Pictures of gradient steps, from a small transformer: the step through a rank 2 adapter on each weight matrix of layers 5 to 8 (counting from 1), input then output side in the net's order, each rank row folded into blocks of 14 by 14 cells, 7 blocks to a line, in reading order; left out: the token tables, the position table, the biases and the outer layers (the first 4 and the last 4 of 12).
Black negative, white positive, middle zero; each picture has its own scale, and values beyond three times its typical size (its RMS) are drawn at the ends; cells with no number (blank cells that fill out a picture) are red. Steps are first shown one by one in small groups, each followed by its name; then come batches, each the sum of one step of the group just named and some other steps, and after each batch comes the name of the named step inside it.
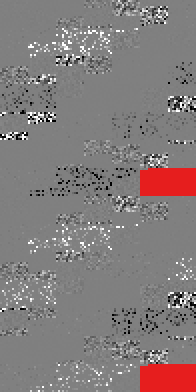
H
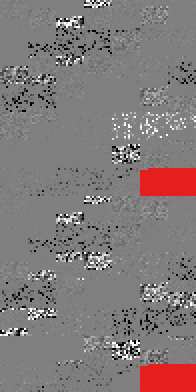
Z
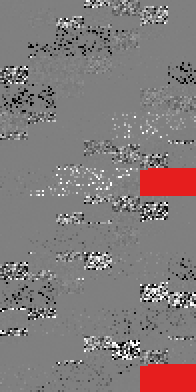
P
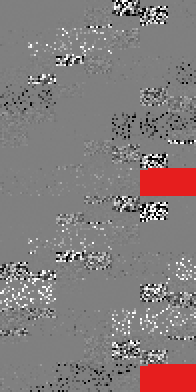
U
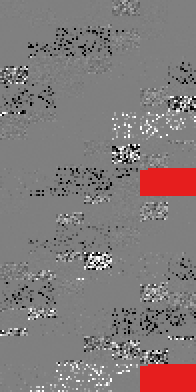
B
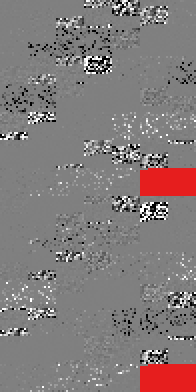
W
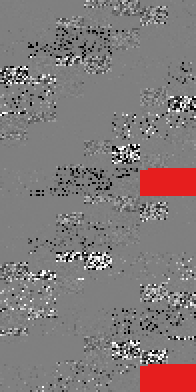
B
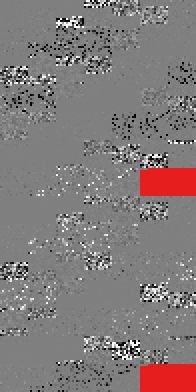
P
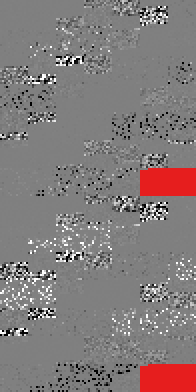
U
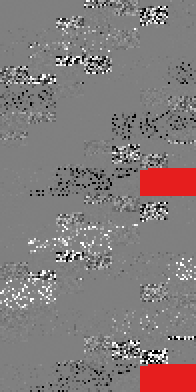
U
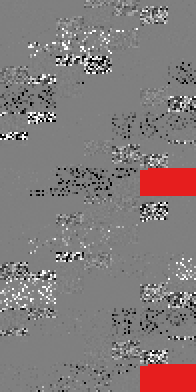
H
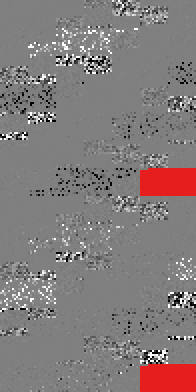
H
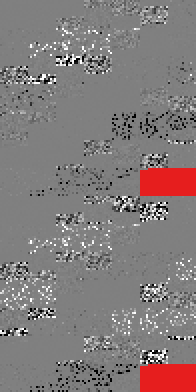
U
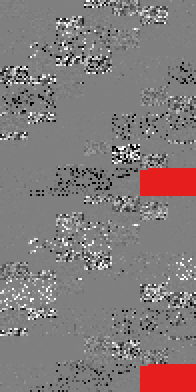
U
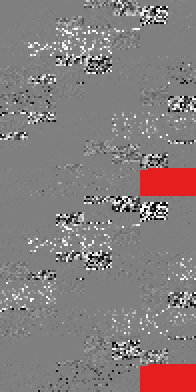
W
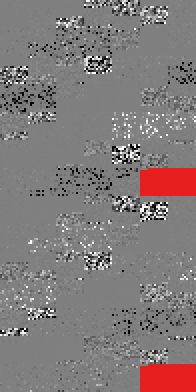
W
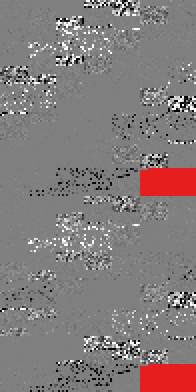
Z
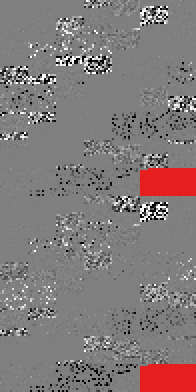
W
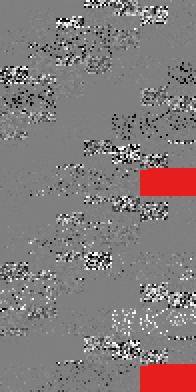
P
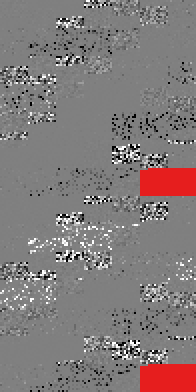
U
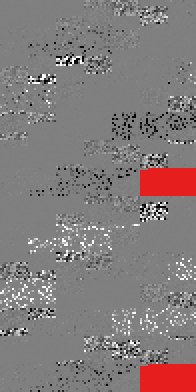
U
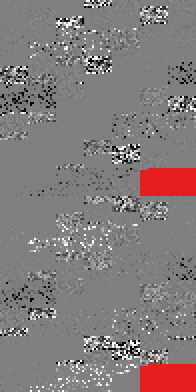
Z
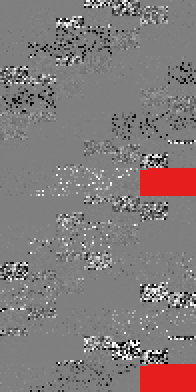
P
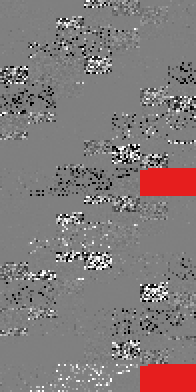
B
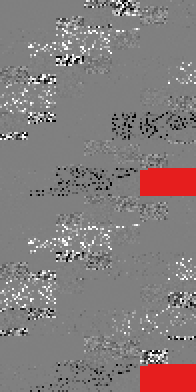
H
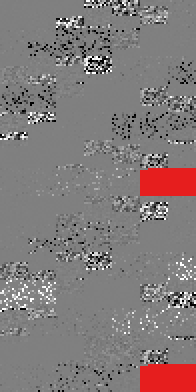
W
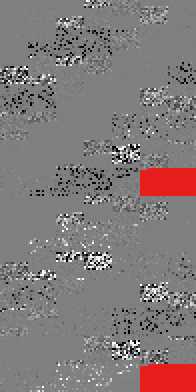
B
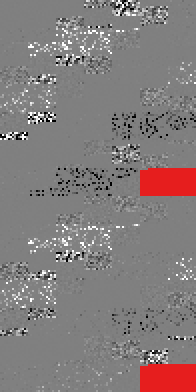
H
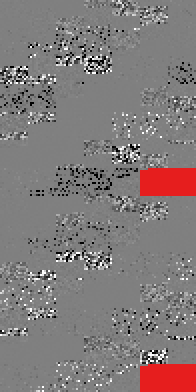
B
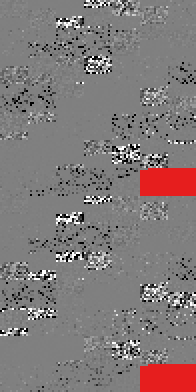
Z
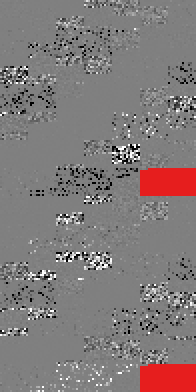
B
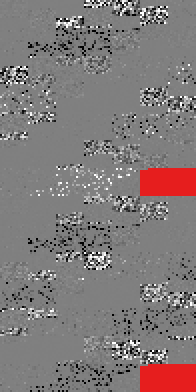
Z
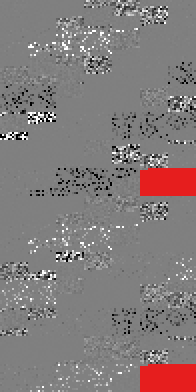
H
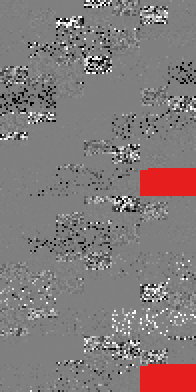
Z
